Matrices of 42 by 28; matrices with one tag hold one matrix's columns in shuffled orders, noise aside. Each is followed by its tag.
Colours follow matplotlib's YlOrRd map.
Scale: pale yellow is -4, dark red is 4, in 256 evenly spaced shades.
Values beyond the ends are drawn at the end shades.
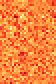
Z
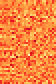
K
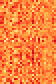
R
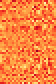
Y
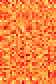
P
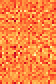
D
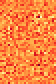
Z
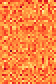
Y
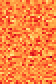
K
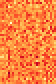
P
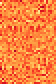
Y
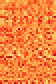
K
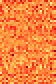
Y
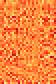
K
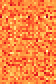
Z
